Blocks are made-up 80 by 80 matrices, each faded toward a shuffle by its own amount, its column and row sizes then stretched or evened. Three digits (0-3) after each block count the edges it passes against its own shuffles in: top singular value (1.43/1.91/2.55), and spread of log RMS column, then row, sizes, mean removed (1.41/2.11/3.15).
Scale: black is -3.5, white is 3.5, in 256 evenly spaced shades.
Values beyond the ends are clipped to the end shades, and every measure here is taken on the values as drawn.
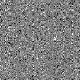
2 2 0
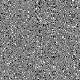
2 1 0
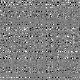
0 2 3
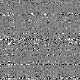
1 1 3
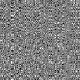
3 2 0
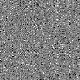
2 1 0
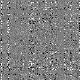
0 3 2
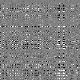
3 2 3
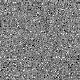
1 0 1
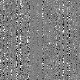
0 3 0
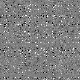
0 2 2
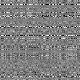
3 0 3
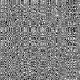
3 2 0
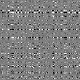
3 2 3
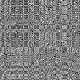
3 0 1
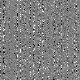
0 3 0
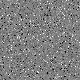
0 0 0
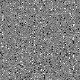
0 2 0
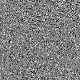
0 1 1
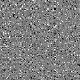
2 1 1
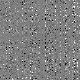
0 3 1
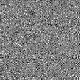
2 0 1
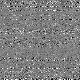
0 0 3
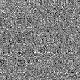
2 0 1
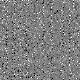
0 2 0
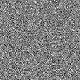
2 0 1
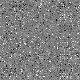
1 1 1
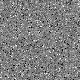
1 0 0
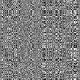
3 3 1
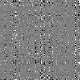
2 3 2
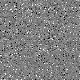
1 1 1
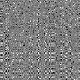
3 2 1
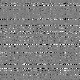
2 1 3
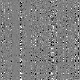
2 3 1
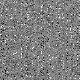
1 2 0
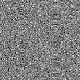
2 0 0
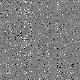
0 1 1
